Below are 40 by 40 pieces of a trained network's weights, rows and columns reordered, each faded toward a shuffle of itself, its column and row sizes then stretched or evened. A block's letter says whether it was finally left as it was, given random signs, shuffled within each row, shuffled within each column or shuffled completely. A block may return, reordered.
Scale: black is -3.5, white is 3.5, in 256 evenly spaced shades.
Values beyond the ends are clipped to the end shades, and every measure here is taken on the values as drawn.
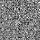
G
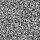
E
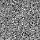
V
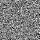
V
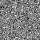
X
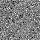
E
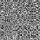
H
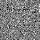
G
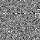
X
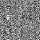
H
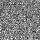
X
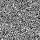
E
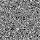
X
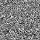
X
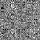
H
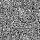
E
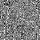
V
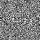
X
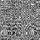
H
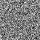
X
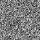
G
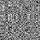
H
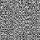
H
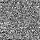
X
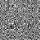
H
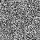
V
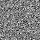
X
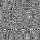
H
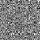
H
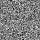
E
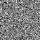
X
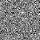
G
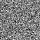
E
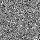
E
